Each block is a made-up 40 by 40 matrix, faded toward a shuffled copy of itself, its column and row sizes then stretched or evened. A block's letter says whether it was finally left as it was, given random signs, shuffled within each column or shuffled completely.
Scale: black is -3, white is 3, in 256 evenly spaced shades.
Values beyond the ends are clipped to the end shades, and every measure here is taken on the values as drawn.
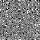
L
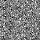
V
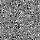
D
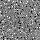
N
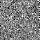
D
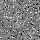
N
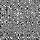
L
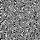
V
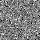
N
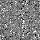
V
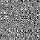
L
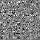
L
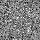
N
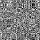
L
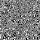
D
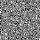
D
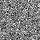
N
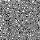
D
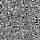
V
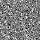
V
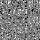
L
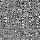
D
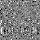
L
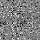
L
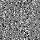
V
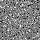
N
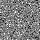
N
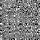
L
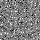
N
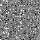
D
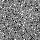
N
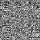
L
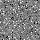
N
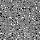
D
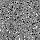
N
